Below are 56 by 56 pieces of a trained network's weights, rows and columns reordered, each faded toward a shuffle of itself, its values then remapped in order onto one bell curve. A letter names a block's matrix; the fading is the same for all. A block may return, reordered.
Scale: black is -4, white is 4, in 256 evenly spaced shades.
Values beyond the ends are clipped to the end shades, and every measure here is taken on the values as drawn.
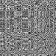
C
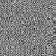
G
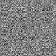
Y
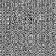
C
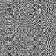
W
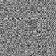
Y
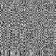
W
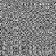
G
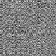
G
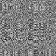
Y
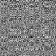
Y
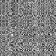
C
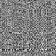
C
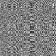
W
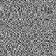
Y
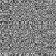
G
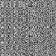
C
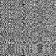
C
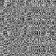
Y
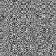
W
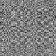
G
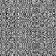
C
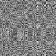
G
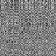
G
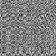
G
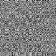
Y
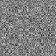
Y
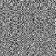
W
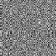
W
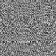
Y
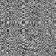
W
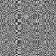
W
